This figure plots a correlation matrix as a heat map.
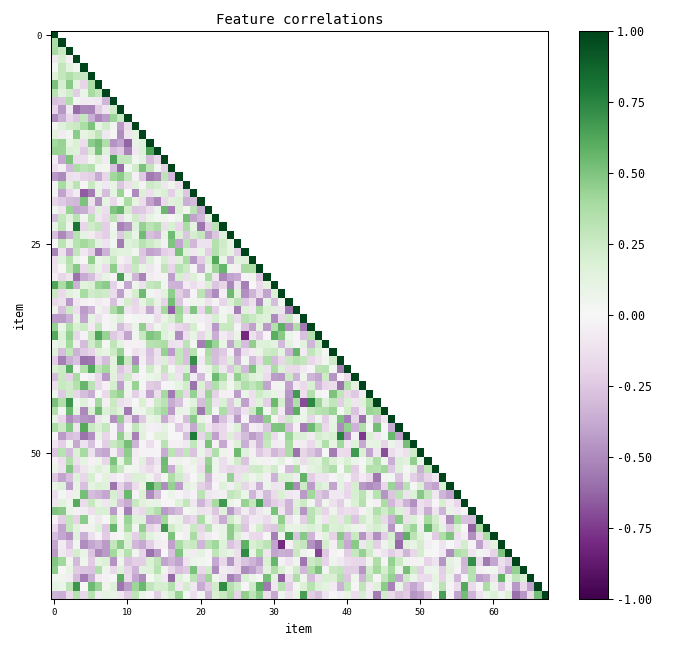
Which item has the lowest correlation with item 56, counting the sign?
49
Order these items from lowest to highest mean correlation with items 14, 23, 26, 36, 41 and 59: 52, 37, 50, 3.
52, 50, 37, 3
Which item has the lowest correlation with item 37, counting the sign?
20
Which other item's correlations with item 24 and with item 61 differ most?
31
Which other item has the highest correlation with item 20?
4
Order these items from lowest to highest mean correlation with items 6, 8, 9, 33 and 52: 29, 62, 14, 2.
14, 62, 29, 2
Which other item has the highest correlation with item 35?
44
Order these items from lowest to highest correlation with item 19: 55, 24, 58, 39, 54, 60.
58, 55, 54, 24, 60, 39
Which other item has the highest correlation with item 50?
41
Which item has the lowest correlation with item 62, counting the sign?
36
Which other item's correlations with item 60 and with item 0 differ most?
30
